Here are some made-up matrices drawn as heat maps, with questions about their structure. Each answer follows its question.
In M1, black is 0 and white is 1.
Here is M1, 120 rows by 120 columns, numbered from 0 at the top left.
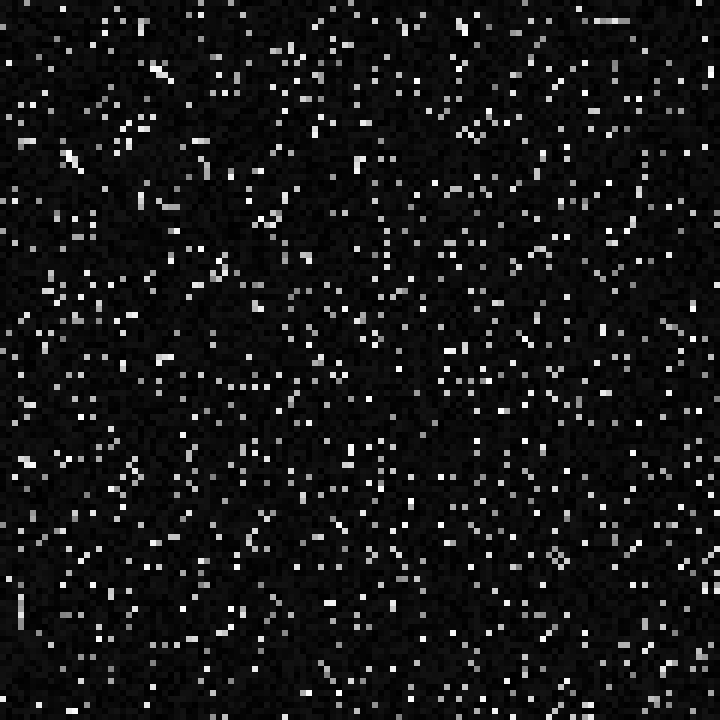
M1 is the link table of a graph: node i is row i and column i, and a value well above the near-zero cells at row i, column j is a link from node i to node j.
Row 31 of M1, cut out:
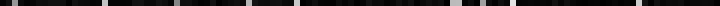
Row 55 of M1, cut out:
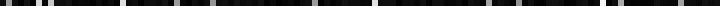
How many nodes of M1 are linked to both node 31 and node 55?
1
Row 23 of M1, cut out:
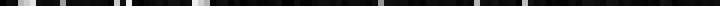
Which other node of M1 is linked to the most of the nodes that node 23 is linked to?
node 97
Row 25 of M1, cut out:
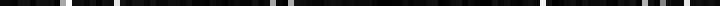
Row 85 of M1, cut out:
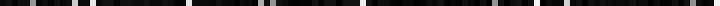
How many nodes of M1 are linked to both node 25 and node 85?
1
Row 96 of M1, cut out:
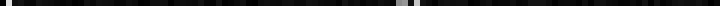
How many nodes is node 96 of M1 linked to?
4
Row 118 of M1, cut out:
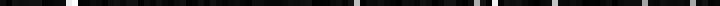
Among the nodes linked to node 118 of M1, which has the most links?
node 79
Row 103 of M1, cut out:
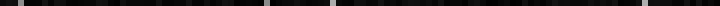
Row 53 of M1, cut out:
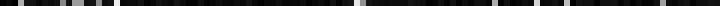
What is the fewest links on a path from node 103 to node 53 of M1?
2
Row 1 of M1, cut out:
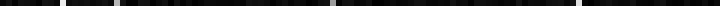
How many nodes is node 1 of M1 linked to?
4
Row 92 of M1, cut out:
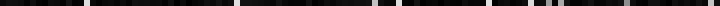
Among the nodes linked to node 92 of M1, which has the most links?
node 62
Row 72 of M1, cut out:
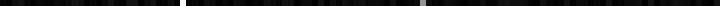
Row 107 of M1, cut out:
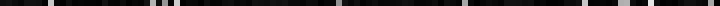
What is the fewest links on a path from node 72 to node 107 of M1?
5
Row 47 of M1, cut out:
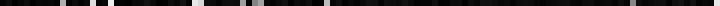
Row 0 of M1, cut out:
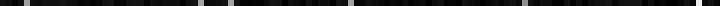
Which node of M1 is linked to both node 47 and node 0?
node 33
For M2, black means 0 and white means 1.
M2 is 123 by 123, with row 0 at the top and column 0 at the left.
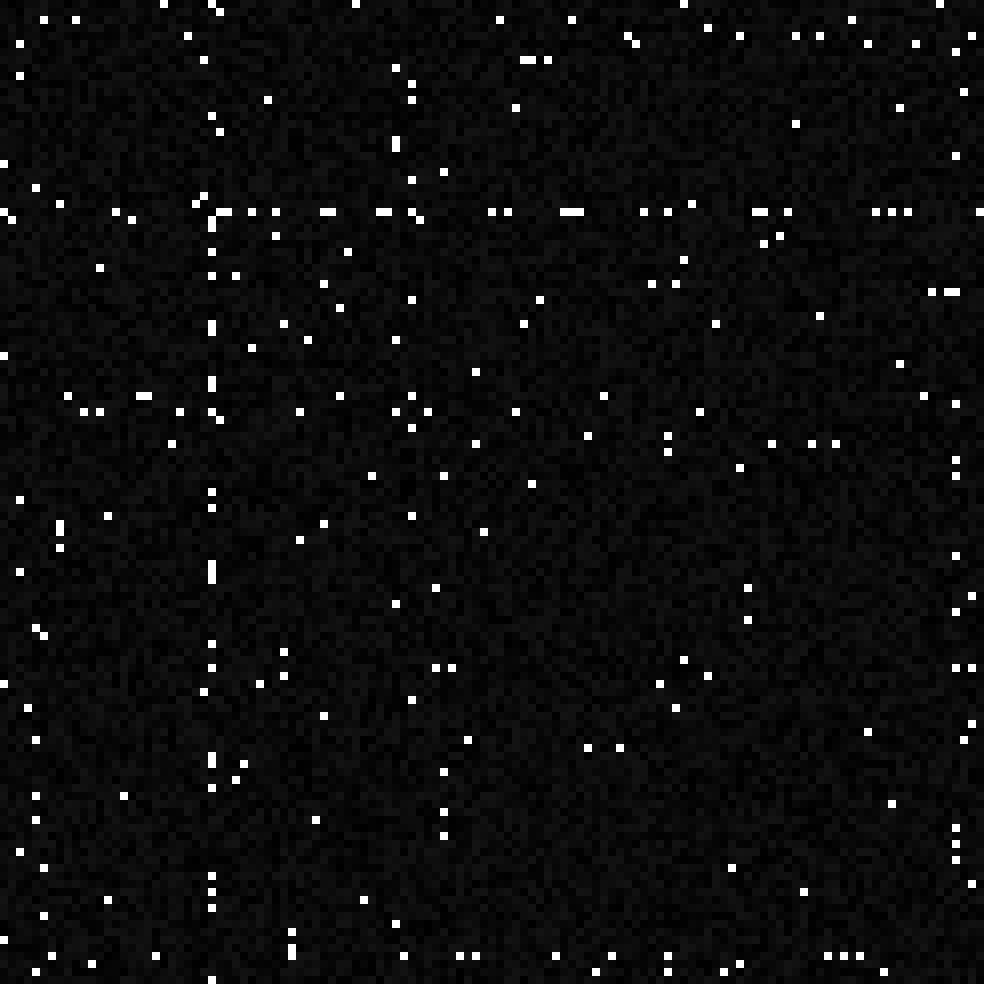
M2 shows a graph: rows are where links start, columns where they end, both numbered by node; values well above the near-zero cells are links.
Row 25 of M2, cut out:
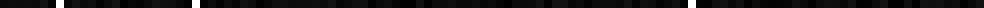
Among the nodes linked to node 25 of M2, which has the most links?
node 7
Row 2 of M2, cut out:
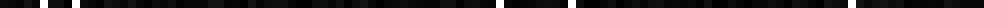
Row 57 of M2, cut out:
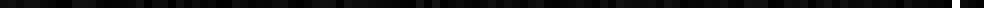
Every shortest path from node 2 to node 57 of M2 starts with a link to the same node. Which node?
node 71
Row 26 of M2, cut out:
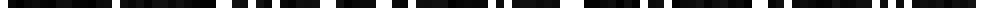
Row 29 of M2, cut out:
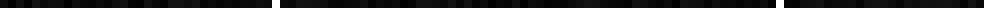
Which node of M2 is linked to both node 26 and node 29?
node 34
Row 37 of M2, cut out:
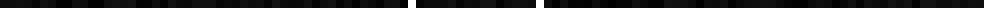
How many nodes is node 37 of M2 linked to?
2
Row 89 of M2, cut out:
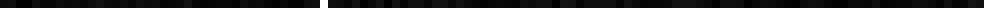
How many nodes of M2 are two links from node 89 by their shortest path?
3
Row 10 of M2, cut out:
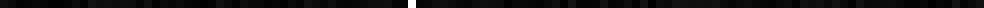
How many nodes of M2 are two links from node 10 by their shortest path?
8
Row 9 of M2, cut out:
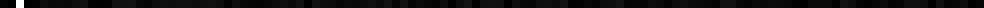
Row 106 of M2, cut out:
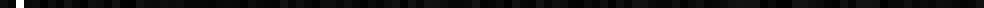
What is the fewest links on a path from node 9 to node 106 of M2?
2
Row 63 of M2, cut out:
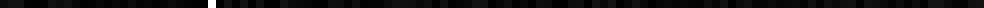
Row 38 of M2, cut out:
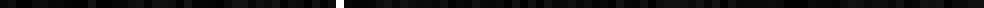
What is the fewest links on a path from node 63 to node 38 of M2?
5
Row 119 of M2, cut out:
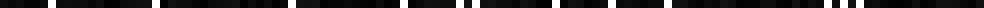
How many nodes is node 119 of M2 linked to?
12
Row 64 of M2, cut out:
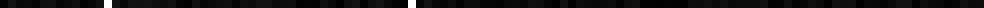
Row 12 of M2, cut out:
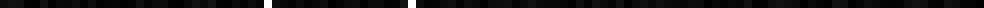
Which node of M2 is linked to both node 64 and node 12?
node 51
